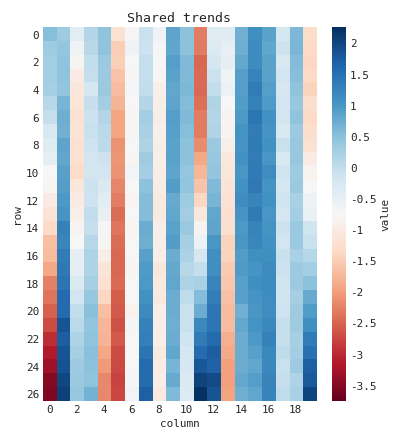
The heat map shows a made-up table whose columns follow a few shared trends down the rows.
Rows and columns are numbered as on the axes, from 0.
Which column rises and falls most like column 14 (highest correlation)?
15
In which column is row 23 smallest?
0
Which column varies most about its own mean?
11
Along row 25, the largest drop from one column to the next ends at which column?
13
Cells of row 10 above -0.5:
12
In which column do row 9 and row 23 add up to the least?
5
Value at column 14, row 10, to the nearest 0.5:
1
